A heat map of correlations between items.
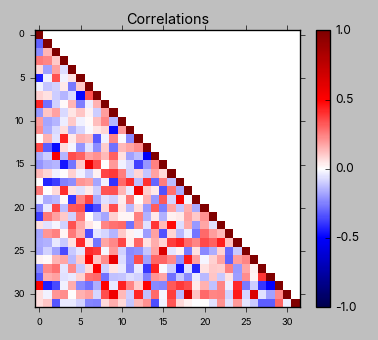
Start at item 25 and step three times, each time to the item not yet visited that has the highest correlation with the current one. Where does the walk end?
26
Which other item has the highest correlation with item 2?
14
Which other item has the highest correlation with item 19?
17
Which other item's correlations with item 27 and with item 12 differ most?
7
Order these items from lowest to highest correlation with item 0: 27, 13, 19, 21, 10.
21, 27, 19, 10, 13
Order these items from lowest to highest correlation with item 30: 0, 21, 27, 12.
27, 0, 21, 12
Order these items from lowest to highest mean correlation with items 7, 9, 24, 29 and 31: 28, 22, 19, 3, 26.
28, 3, 19, 26, 22
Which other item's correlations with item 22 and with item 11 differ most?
9
